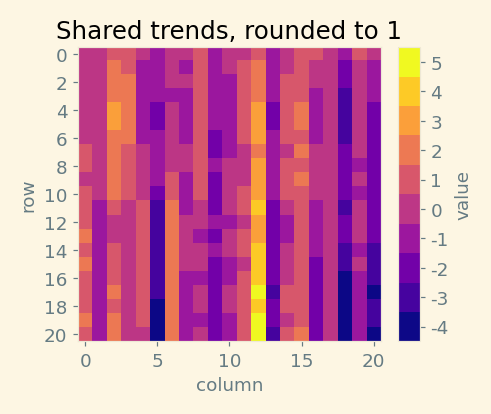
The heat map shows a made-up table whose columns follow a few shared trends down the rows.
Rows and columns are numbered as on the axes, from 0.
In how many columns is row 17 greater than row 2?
5
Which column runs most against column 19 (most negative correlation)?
12
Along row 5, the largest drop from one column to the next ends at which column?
13
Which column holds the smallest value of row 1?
18
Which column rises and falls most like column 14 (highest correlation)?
2
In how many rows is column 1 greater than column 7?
7
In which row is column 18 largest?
0
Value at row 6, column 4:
-1
